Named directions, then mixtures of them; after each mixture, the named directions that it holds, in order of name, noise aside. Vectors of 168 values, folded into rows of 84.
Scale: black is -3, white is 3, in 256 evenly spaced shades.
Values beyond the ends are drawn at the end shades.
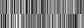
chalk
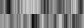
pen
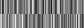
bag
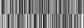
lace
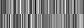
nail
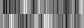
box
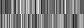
nail, pen.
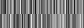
nail.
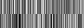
bag, chalk.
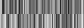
bag, box, lace.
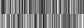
lace, nail.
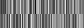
nail.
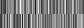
nail.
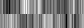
box, pen.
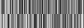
lace.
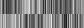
bag, box, pen.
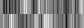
box.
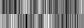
bag, box.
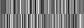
nail.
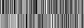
bag, box, chalk.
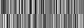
bag, lace, nail.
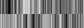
bag, box, pen.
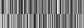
bag, lace.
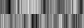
pen.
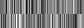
chalk.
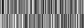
bag.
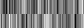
box, chalk.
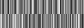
bag.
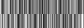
lace.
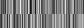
nail.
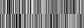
chalk.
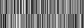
chalk, lace.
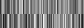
lace.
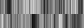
pen.
